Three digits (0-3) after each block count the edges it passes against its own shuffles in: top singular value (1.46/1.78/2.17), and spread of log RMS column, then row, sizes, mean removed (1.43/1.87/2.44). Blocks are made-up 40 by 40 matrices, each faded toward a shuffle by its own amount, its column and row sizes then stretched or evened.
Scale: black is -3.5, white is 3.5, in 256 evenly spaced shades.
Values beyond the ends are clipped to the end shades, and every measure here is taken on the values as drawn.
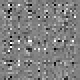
1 3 2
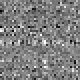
2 1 2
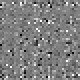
1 1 2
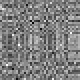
3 1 1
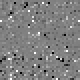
0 0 2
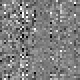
1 3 0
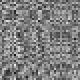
3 2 1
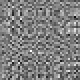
3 3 0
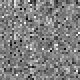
1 1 0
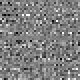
0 0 3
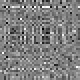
3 1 2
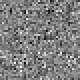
0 1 1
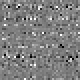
0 1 3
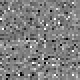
1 0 1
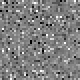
0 0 1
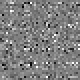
1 1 2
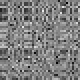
3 0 2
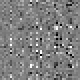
2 3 2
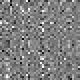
2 2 1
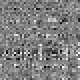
2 1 3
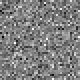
1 0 0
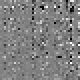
0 3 2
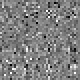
2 2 1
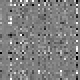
2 3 2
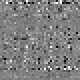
0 1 3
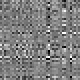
3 3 3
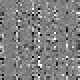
2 3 1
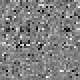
1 1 2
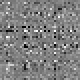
2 2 3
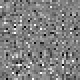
1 1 1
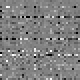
2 1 3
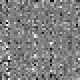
0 3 1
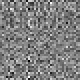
3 2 2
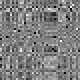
3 0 2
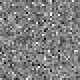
0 1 0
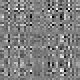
3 3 3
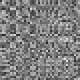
3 1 1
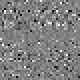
2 0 2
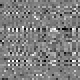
3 0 3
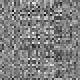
3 3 1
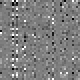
2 3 0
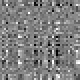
3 2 2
